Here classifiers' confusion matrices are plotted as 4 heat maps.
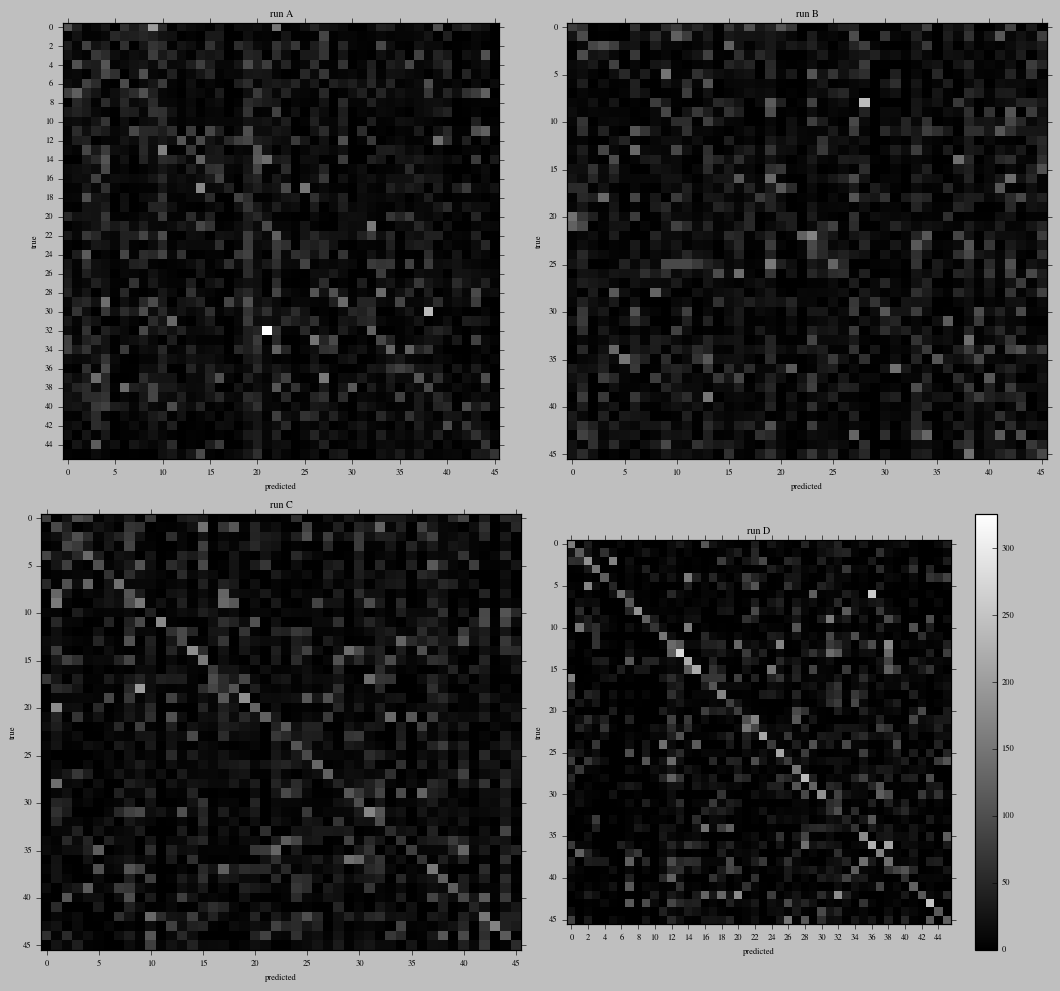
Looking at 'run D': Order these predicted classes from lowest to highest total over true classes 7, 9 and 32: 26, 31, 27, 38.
26, 27, 38, 31
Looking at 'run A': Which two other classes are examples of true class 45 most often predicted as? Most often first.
14, 20
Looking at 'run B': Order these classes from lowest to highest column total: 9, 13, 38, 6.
9, 6, 13, 38
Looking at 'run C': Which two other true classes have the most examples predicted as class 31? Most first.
17, 9
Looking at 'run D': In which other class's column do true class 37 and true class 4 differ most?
14
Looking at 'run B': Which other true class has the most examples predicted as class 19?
25
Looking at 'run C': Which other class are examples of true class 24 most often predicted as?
38
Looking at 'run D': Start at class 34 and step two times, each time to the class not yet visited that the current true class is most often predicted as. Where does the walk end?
0
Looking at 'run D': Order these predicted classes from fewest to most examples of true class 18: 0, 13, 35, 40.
40, 13, 35, 0
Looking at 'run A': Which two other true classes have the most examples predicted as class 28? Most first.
33, 34
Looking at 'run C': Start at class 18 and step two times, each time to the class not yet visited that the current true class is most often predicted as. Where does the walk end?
1
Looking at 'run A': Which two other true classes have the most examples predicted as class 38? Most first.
30, 6
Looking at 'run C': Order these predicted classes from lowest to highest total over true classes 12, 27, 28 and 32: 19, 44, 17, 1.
17, 19, 44, 1
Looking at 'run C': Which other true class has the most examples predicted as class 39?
34
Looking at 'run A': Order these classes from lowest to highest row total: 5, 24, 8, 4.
8, 5, 24, 4
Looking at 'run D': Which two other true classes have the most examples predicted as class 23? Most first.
2, 38
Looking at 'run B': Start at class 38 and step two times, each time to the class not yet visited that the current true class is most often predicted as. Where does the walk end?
23
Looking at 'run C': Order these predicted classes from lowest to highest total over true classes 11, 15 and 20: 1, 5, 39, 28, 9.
39, 5, 9, 28, 1
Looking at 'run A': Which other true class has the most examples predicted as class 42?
40
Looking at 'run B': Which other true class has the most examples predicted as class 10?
1
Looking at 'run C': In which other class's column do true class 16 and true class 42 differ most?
10
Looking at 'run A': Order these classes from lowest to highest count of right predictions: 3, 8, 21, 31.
8, 31, 3, 21
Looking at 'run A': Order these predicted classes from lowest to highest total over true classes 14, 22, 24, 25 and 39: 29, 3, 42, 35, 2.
42, 35, 3, 29, 2
